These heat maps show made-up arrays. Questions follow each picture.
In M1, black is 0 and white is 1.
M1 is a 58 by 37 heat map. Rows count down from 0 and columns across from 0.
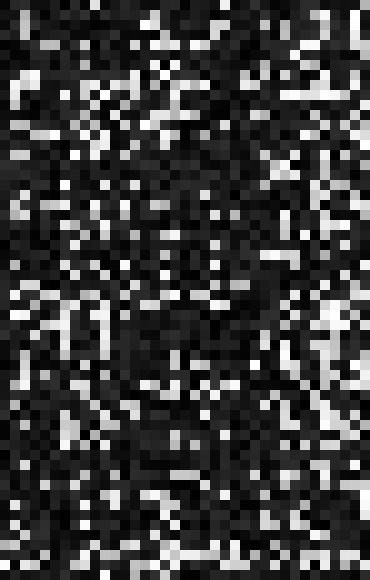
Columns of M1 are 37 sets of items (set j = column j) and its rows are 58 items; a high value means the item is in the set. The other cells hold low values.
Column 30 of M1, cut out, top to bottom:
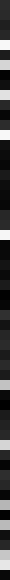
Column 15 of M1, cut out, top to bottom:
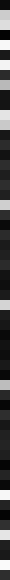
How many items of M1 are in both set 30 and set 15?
4
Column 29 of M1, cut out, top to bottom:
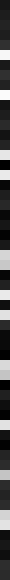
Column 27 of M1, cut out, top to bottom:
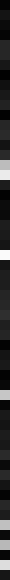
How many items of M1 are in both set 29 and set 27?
3
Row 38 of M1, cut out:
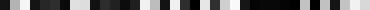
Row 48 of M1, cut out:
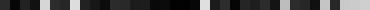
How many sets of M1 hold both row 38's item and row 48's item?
6
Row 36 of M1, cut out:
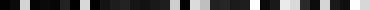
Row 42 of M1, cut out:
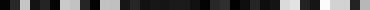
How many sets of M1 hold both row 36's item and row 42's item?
5
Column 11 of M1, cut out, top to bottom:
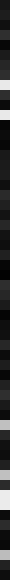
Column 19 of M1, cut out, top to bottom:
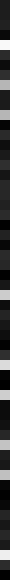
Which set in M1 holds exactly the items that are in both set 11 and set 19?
18
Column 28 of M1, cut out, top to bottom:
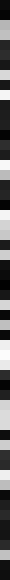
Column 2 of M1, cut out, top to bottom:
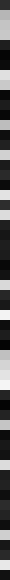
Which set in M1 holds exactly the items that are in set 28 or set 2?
32
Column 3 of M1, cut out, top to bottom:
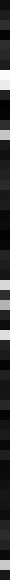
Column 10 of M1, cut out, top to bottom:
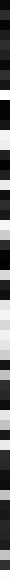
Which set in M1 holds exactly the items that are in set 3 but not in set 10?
24
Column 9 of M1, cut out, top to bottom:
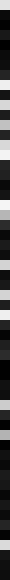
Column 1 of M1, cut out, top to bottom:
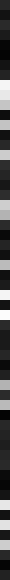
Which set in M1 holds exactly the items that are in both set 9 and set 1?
12
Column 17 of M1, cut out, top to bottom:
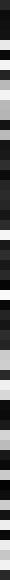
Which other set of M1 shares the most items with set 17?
8
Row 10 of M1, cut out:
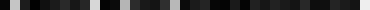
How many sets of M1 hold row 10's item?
5
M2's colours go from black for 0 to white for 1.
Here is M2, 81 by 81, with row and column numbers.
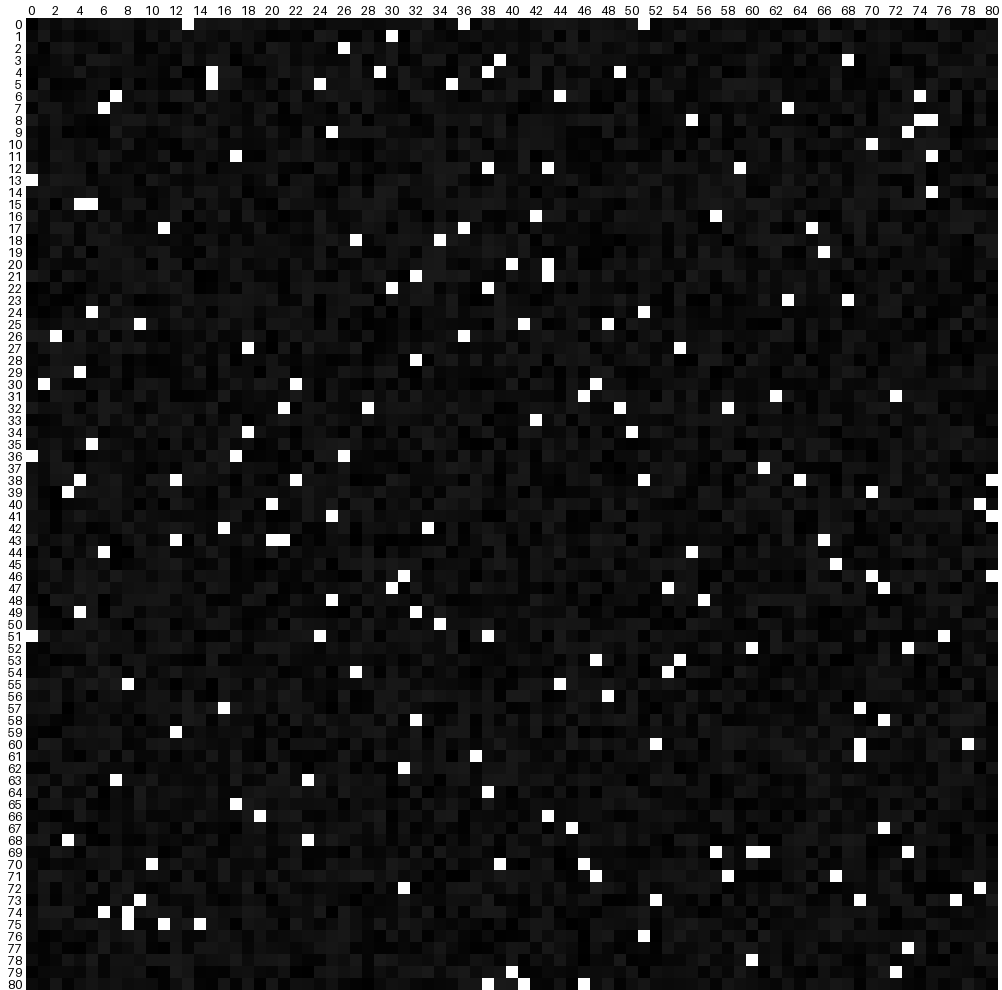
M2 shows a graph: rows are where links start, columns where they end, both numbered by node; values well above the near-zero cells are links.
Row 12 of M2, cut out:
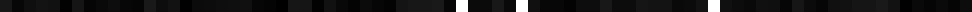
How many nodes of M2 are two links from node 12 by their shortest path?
8
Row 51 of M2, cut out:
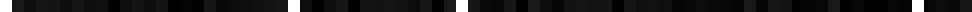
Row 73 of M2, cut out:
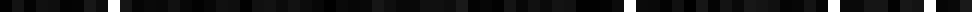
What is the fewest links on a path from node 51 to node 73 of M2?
6
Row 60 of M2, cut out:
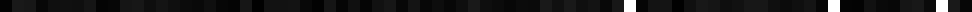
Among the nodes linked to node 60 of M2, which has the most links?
node 69
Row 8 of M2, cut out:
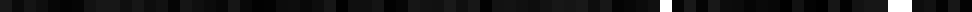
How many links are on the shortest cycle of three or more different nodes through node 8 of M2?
5
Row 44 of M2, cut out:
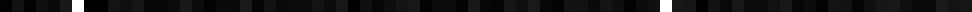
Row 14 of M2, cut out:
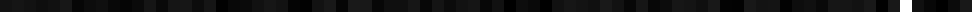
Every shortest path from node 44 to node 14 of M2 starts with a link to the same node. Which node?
node 55
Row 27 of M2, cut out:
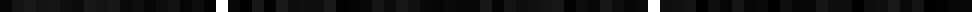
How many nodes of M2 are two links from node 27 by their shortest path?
2
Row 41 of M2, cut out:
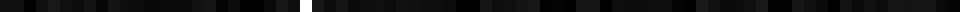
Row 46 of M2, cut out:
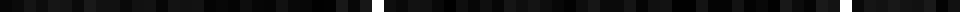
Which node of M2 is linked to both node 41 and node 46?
node 80
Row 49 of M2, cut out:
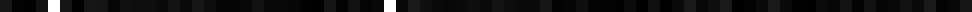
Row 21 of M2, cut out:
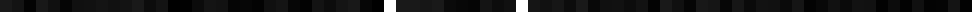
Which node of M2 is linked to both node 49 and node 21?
node 32
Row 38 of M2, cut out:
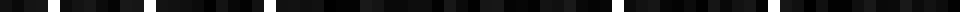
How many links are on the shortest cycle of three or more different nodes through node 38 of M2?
6
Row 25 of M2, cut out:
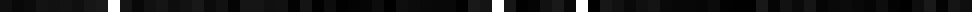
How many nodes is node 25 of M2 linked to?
3
